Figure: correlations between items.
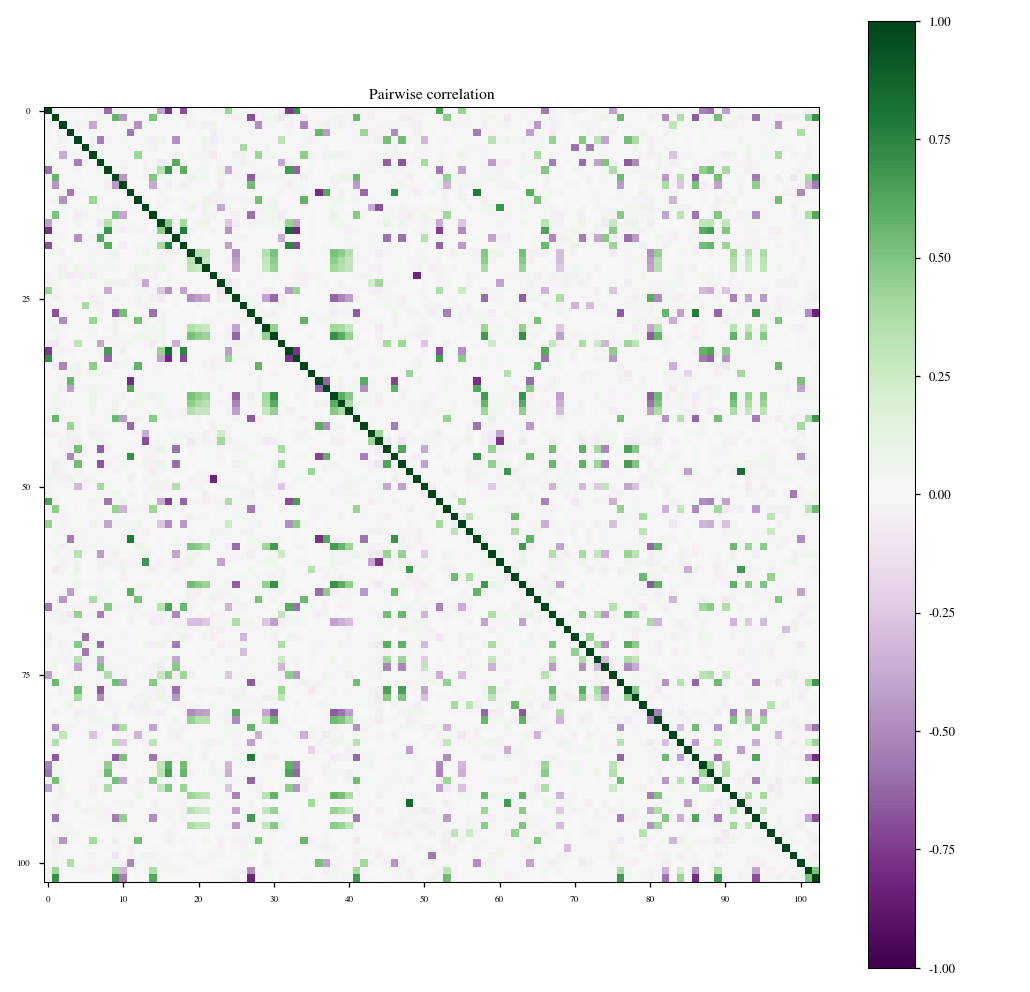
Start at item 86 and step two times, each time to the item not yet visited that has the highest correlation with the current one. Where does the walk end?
94
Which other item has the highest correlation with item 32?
16
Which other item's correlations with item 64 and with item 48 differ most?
92
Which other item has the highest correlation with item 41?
102
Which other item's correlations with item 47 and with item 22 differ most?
49
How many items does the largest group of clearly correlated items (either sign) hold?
17
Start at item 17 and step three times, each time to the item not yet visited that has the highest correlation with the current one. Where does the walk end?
50
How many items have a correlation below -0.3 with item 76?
5
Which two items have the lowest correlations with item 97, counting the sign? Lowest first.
2, 83
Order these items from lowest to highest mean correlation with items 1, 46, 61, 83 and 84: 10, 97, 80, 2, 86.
86, 10, 97, 80, 2
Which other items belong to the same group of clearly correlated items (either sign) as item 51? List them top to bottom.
99
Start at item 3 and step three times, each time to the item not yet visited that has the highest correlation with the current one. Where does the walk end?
100
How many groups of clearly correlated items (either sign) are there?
13
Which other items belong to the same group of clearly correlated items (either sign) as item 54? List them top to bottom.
56, 62, 79, 96
